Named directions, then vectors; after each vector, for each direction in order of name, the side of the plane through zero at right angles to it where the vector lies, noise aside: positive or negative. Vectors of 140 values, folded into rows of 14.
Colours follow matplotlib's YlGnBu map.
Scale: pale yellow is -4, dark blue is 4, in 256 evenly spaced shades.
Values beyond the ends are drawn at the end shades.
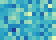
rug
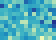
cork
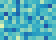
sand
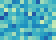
negative, positive, positive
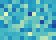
positive, negative, negative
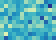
negative, negative, positive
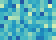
negative, positive, negative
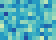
positive, positive, positive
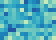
positive, positive, positive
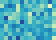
negative, positive, negative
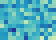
positive, positive, positive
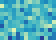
negative, negative, negative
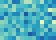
negative, negative, positive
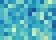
positive, negative, negative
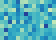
negative, negative, positive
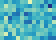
negative, negative, positive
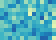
negative, positive, positive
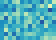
positive, positive, negative
